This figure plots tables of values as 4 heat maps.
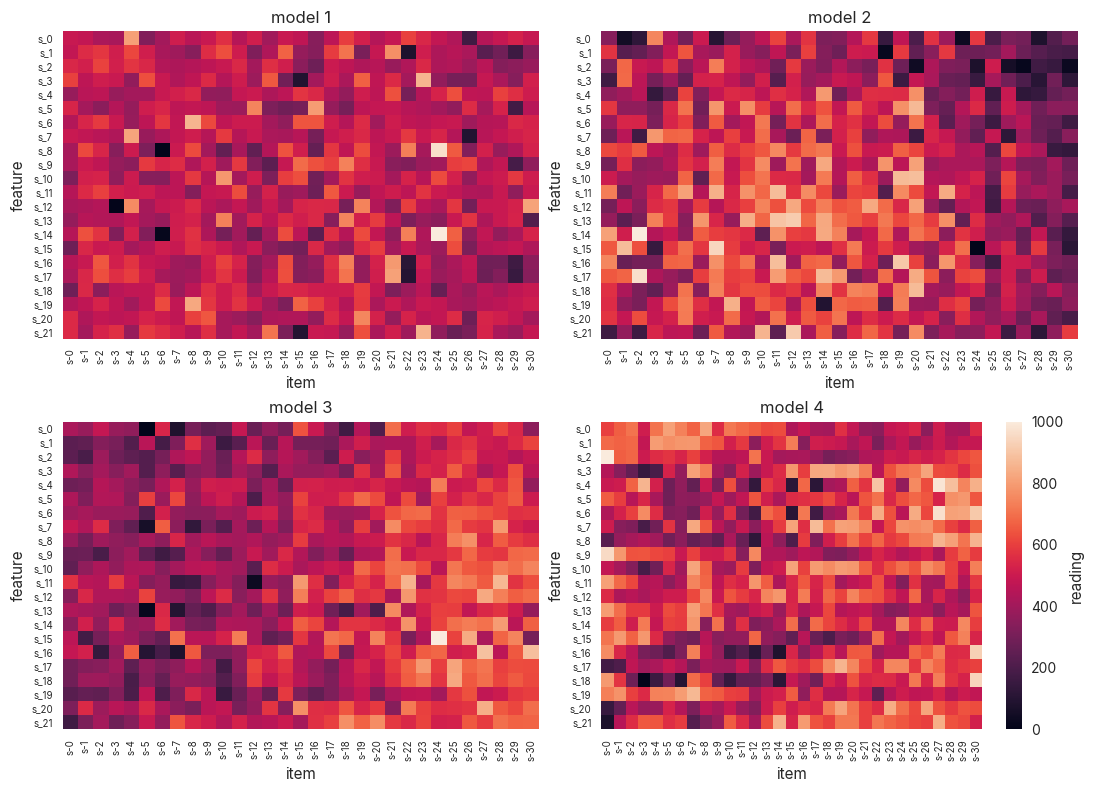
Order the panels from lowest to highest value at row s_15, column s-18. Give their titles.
model 4, model 1, model 2, model 3
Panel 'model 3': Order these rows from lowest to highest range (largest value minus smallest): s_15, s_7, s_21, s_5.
s_5, s_21, s_7, s_15
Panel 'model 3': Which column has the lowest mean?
s-5
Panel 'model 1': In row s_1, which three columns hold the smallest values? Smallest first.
s-22, s-29, s-27
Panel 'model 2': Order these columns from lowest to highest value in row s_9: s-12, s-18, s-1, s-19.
s-19, s-1, s-12, s-18
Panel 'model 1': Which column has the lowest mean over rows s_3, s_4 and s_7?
s-26
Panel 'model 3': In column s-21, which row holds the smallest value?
s_20
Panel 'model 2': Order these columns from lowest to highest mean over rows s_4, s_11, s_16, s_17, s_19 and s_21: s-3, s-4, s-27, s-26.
s-27, s-3, s-26, s-4
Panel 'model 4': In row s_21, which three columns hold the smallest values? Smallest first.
s-0, s-7, s-8
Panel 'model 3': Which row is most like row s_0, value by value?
s_13
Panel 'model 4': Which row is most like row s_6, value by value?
s_4
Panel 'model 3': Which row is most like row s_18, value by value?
s_17
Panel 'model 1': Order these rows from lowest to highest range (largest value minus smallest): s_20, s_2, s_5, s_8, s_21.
s_2, s_20, s_5, s_21, s_8
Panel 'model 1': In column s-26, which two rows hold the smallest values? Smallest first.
s_7, s_0
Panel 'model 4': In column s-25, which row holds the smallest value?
s_1
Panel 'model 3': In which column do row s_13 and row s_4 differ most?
s-7
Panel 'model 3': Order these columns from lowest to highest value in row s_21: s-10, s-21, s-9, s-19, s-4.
s-4, s-10, s-9, s-21, s-19
